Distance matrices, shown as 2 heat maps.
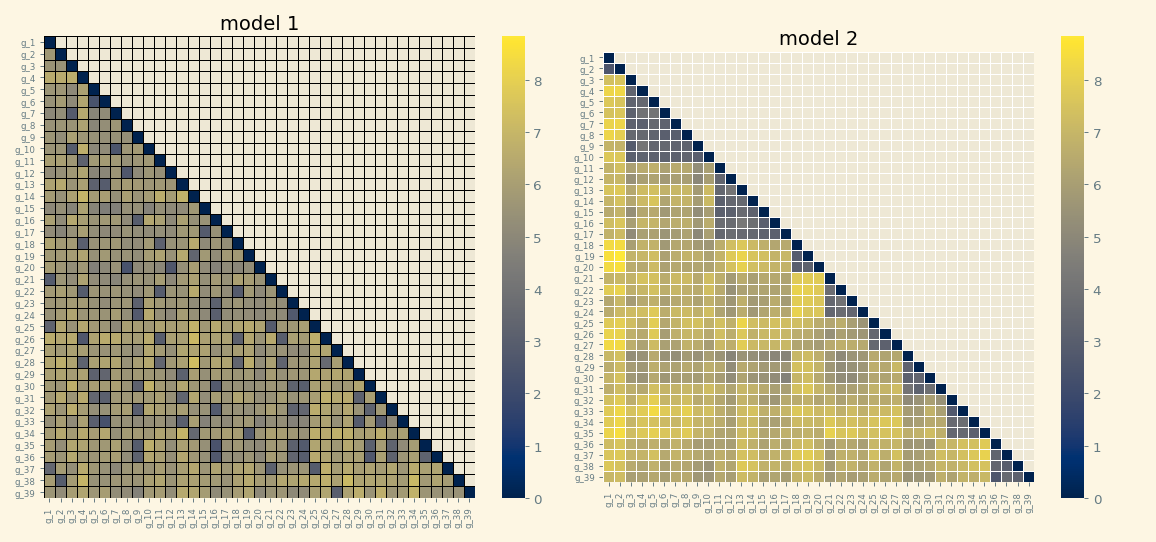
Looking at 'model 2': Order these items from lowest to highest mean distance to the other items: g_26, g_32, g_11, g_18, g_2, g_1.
g_11, g_32, g_26, g_18, g_1, g_2
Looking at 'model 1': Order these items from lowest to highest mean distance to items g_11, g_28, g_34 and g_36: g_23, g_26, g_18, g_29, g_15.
g_18, g_26, g_23, g_15, g_29
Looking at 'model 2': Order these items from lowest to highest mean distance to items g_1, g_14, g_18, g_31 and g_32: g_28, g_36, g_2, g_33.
g_28, g_33, g_2, g_36
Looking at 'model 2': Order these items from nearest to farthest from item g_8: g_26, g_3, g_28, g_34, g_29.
g_3, g_28, g_29, g_26, g_34
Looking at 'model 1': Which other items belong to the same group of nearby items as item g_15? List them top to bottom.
g_17
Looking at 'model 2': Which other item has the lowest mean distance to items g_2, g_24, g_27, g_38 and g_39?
g_36
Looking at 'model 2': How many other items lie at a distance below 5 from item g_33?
3
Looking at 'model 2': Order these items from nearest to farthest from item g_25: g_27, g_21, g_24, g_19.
g_27, g_24, g_21, g_19
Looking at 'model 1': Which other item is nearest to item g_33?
g_6
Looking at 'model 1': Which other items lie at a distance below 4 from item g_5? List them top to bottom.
g_6, g_13, g_29, g_31, g_33
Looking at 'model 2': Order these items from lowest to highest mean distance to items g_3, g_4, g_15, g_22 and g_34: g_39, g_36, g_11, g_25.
g_11, g_39, g_36, g_25
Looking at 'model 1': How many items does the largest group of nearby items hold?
8
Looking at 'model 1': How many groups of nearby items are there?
10
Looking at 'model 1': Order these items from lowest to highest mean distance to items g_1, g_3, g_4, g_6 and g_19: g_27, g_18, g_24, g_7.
g_7, g_18, g_24, g_27
